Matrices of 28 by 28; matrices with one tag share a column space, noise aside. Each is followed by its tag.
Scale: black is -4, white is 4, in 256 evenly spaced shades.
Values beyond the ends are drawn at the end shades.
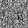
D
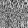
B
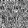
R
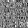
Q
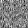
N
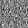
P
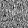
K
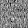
N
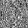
D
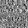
R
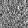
P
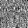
R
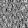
N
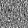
K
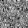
R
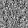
D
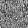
K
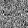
P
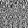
B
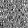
N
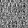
Q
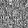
D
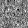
P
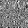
B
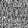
D
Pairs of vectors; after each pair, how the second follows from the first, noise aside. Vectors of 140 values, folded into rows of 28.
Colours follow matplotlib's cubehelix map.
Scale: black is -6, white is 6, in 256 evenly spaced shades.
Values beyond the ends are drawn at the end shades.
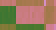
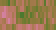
negated, shrunk.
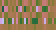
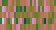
sign-scrambled.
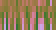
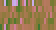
reversed, partly zeroed.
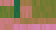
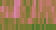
negated, shrunk.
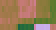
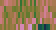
negated, partly zeroed.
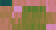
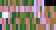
wrapped around, scaled up.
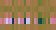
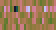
reversed, partly zeroed.
